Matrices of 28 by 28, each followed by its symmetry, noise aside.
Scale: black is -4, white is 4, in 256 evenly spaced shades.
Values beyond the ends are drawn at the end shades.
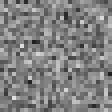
symmetric across the other diagonal.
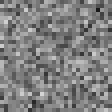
no symmetry.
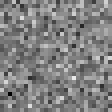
symmetric across the other diagonal.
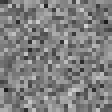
same after a half turn.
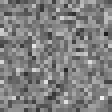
no symmetry.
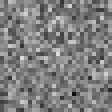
no symmetry.
